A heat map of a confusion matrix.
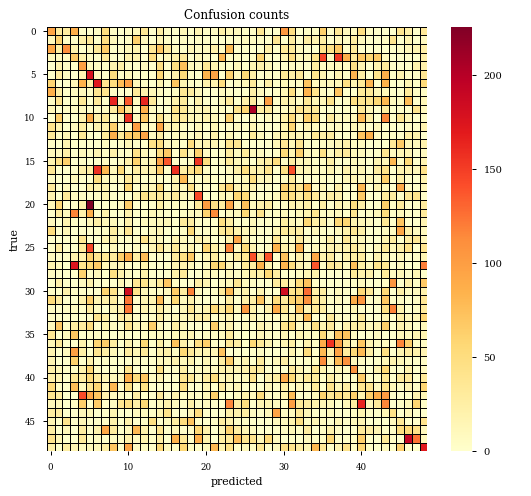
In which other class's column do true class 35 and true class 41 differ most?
8
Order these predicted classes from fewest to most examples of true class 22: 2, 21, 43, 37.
21, 2, 43, 37
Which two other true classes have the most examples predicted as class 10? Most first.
30, 8
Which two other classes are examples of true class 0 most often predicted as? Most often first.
30, 3
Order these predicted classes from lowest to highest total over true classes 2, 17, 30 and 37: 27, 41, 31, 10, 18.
27, 41, 31, 18, 10
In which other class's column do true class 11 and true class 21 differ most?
3
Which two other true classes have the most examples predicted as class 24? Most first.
47, 19
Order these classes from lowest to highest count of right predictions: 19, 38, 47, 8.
38, 47, 19, 8
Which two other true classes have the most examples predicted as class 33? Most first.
30, 31
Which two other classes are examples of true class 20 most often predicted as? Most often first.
5, 23
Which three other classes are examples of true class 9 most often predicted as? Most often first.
26, 12, 25
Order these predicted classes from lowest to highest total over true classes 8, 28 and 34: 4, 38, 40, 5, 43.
38, 5, 40, 4, 43
